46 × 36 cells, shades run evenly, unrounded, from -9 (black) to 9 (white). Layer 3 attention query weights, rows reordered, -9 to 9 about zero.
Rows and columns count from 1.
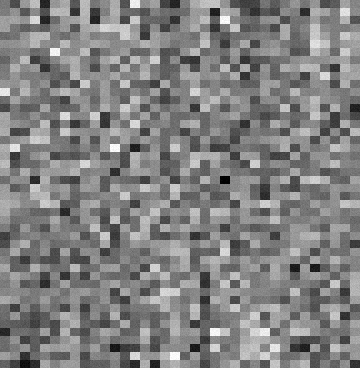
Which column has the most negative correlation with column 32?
18
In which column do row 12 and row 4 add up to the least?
17
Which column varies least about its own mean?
19
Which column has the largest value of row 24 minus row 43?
4
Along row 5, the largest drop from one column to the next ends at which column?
15
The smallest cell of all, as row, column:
23, 23
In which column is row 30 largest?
11
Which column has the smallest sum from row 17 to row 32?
24
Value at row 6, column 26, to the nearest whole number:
-4
